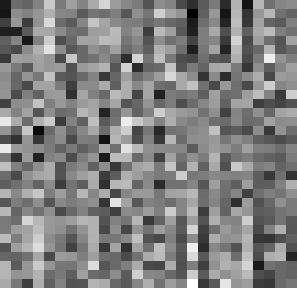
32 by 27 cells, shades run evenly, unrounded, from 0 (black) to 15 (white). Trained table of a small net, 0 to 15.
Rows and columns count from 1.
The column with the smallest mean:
19
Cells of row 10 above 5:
23
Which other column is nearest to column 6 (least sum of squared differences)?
8
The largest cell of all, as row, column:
32, 18
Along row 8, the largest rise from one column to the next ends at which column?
12
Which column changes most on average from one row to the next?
10
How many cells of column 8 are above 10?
3
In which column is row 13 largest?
15
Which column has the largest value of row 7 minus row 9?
25
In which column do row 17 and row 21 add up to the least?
6
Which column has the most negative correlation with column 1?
11
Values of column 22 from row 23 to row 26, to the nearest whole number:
3 10 8 8
